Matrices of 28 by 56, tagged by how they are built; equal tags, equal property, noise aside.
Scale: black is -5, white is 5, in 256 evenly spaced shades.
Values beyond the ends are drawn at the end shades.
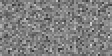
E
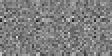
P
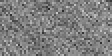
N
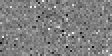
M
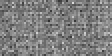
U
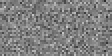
U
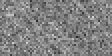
N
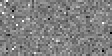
M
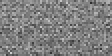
U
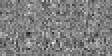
P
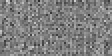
U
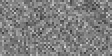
N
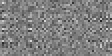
P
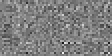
P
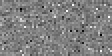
M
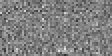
P
